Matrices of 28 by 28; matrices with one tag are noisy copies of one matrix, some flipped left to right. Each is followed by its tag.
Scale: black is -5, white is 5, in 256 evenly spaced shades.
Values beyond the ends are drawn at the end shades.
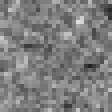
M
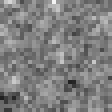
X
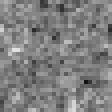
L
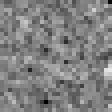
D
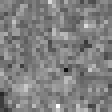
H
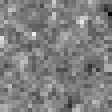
M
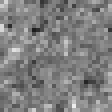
L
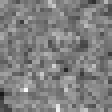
H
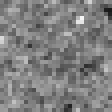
M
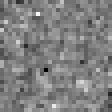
H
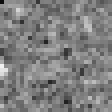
D
